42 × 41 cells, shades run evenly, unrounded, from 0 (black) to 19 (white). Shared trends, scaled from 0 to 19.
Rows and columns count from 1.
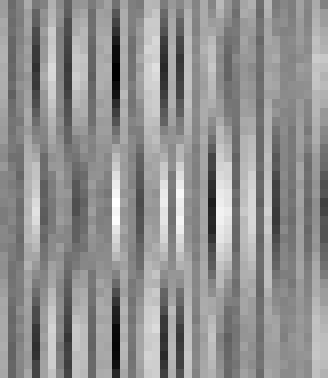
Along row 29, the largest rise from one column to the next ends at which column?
28
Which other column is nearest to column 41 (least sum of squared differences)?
10
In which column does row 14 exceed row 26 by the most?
27
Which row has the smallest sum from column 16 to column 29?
38
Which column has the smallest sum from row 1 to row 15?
15
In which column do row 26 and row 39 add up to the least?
9
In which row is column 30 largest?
7
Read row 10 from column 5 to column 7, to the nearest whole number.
4 12 15
